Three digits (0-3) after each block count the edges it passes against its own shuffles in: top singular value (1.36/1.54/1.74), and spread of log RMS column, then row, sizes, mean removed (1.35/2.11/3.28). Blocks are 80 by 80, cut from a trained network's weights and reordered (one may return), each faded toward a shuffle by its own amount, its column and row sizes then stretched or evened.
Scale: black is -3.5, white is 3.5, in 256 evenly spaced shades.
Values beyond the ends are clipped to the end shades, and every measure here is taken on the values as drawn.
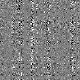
0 3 2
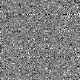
1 2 2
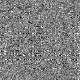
2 0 2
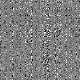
0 3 2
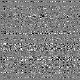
0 2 3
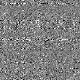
1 1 2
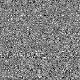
3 0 2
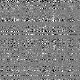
1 2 3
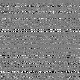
3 1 3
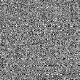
1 0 2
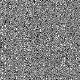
0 2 1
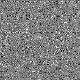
2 1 1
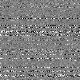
2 0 3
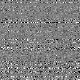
1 1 3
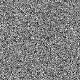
0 0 1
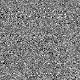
3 0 2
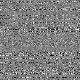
3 0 3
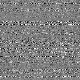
1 0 3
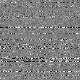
2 0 3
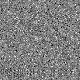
3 0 0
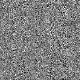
0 2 0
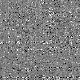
2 1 2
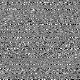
0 0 3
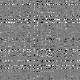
2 2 3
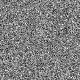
0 0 0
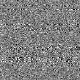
1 0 2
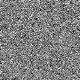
1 1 1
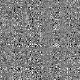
2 2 2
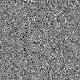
3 1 0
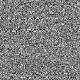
3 0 2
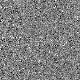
1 1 1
